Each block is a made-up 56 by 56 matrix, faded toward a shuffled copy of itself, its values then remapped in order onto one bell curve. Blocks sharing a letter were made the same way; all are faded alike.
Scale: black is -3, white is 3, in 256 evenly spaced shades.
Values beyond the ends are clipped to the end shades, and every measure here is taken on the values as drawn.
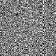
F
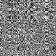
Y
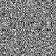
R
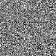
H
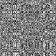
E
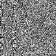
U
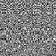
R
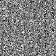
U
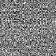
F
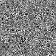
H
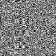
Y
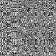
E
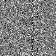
U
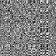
E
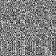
R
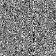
U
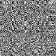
F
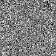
U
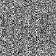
F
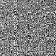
F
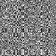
E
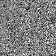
U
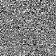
H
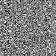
U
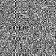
Y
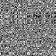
R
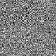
Y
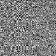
Y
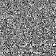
H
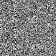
U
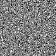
U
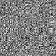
Y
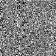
U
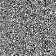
U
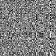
Y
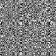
E
